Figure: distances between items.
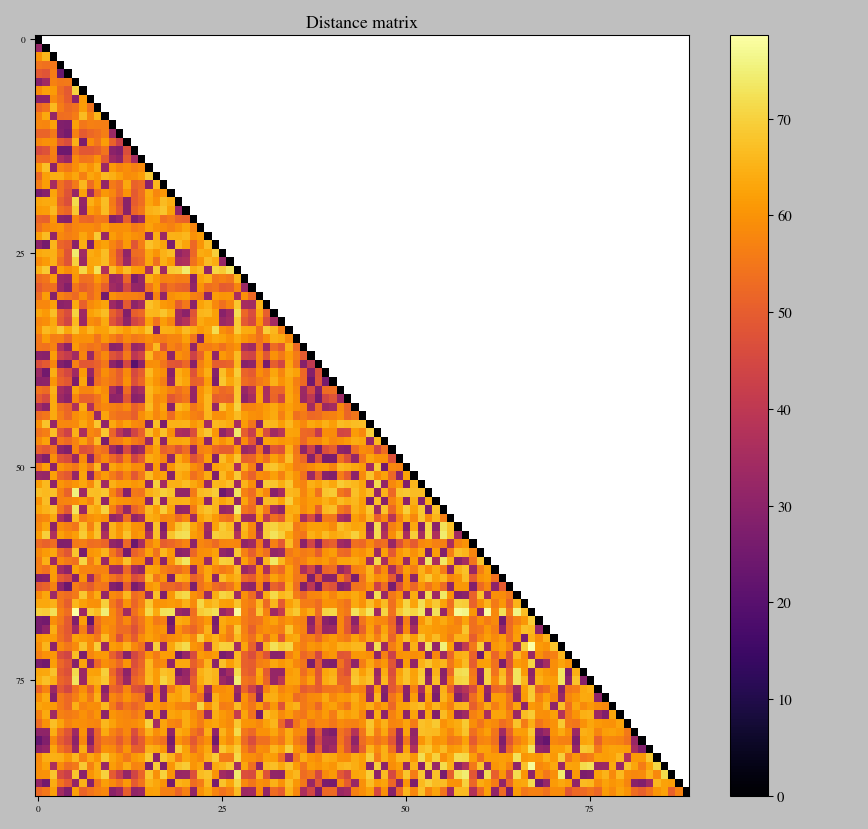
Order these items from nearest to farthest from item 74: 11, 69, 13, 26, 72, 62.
72, 26, 11, 13, 62, 69
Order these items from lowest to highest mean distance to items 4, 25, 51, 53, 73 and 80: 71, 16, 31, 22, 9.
31, 16, 22, 9, 71
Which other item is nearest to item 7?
68
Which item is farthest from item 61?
67
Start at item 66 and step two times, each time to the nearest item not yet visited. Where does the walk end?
78
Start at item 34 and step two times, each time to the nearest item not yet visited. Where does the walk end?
84
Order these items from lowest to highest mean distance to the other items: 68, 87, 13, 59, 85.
13, 59, 68, 87, 85
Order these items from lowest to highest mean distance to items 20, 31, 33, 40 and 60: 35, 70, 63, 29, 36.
29, 36, 63, 70, 35
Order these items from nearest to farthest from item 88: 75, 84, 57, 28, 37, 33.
28, 37, 33, 75, 84, 57
